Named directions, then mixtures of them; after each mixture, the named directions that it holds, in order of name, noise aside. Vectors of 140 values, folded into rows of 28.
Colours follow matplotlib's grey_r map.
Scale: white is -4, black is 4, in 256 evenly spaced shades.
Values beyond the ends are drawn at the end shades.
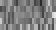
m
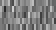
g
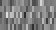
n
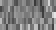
m.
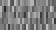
g.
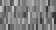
g, m.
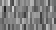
g.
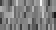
m, n.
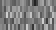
m, n.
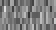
g.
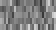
m.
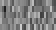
g, m.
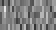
g, m.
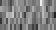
m, n.
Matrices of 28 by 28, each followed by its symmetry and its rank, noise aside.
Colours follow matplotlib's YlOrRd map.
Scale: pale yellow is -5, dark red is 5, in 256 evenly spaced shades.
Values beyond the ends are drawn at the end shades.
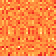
no symmetry, rank four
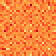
symmetric, rank four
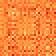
symmetric, rank three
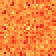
symmetric, rank six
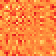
symmetric, rank three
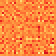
antisymmetric, rank four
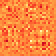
symmetric, rank four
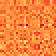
antisymmetric, rank four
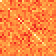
symmetric, rank six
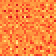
no symmetry, rank four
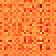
no symmetry, rank four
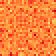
symmetric, rank six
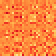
no symmetry, rank three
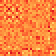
symmetric, rank four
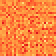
antisymmetric, rank six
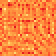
antisymmetric, rank four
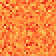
no symmetry, rank six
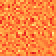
antisymmetric, rank six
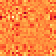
no symmetry, rank four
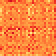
antisymmetric, rank four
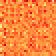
antisymmetric, rank six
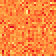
antisymmetric, rank six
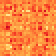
no symmetry, rank three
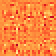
antisymmetric, rank four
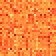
antisymmetric, rank six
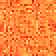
antisymmetric, rank six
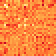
symmetric, rank six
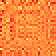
no symmetry, rank four
